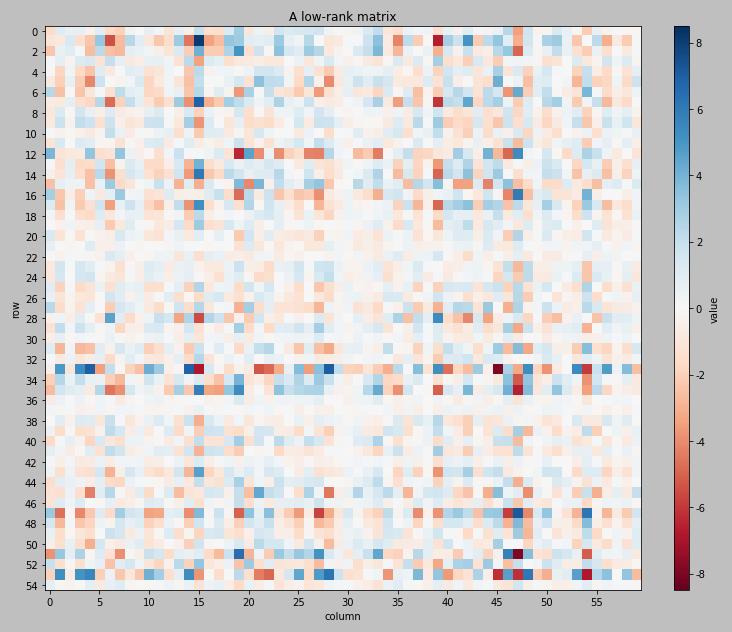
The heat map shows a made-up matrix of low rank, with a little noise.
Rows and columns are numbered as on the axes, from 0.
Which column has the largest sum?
15
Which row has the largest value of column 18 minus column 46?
47
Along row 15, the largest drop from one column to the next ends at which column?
20
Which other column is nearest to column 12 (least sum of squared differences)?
17
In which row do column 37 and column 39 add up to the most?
33
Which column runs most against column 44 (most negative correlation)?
57
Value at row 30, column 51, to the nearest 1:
0
